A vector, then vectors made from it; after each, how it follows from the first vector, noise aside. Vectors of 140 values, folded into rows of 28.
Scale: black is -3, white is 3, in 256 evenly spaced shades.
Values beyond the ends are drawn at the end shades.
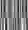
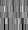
negated, partly zeroed.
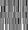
partly zeroed.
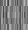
wrapped around, shrunk.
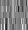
partly zeroed.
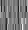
partly zeroed.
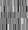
partly zeroed.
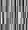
wrapped around.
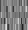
negated, partly zeroed.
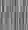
wrapped around, shrunk.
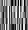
wrapped around, negated, scaled up.
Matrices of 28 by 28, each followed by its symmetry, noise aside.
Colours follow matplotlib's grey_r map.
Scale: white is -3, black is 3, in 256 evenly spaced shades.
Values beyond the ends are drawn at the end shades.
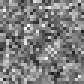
symmetric.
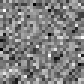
symmetric.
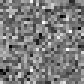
symmetric.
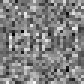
mirrored top to bottom.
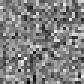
antisymmetric.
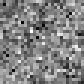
symmetric.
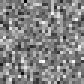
same after a half turn.
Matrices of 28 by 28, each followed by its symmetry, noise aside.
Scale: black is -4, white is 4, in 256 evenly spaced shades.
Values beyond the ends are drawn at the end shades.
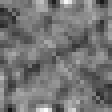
same after a half turn.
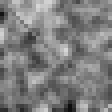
no symmetry.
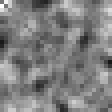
symmetric.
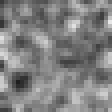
no symmetry.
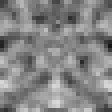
mirrored left to right.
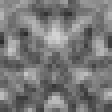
mirrored left to right.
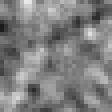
antisymmetric.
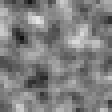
antisymmetric.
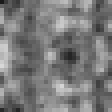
mirrored top to bottom.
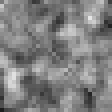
no symmetry.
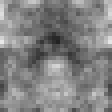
mirrored left to right.
